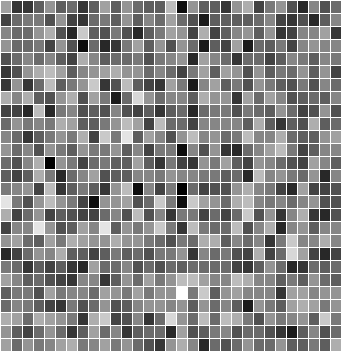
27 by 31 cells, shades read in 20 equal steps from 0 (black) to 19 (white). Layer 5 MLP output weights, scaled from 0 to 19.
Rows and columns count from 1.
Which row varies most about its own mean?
16
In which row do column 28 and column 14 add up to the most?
24
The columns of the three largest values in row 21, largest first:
9, 25, 12
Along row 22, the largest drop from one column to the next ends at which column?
10
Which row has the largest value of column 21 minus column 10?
22
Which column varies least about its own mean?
20
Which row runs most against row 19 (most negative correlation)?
2
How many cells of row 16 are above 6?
24
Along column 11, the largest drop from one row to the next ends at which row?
7
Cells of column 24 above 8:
15
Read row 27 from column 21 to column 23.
6 8 11
